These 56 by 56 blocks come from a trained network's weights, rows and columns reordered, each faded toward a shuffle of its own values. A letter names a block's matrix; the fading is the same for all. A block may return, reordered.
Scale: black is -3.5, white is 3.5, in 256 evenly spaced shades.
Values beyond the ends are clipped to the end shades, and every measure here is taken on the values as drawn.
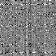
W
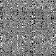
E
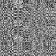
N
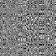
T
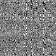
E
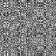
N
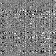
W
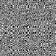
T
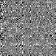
E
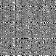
W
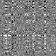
T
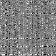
W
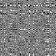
T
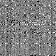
W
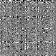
W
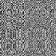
N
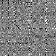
E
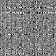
W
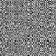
N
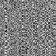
N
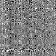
W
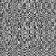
N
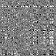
T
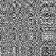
N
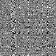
E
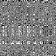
T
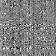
W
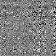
E
